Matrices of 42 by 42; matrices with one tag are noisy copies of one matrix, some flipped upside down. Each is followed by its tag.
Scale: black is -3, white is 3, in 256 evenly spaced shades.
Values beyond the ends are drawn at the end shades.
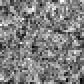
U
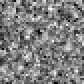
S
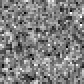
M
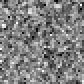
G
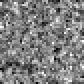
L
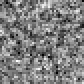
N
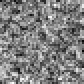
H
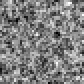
L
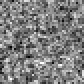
M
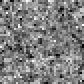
M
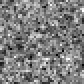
M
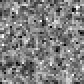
L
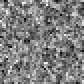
G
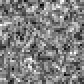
U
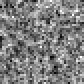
N
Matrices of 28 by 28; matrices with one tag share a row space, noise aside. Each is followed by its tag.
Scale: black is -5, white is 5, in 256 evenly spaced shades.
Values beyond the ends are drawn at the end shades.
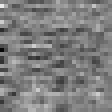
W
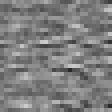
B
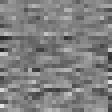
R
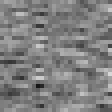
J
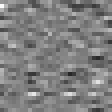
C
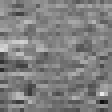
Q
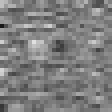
W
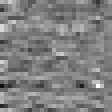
W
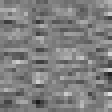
J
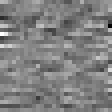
R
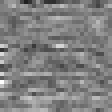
W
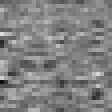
W
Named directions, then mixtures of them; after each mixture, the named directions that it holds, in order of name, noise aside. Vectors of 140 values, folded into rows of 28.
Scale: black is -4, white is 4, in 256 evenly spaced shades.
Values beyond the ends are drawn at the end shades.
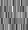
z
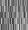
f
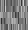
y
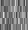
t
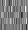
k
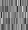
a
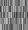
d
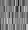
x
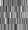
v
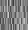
f.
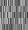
d.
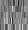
f, x, z.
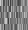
d, v.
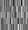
f, y, z.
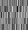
a, x, z.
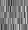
f, k, y.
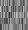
d.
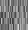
f.
